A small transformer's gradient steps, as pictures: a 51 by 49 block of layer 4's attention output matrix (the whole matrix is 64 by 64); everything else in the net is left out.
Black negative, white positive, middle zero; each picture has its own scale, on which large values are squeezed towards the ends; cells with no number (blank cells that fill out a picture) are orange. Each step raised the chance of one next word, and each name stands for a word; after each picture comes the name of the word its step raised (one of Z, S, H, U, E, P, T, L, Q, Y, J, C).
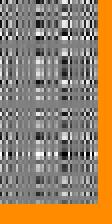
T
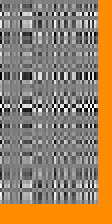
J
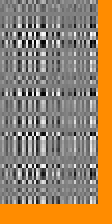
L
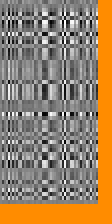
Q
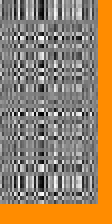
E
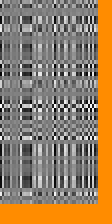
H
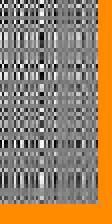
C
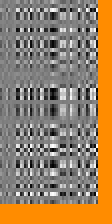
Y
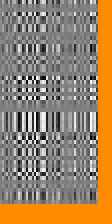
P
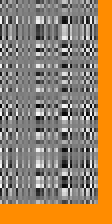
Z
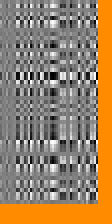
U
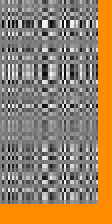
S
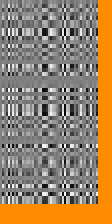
Y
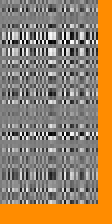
L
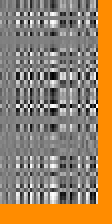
J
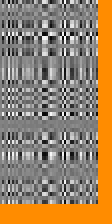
T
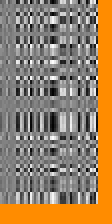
P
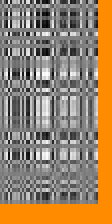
T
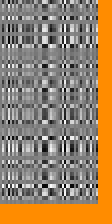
H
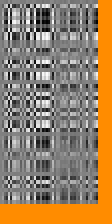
C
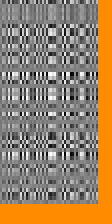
T
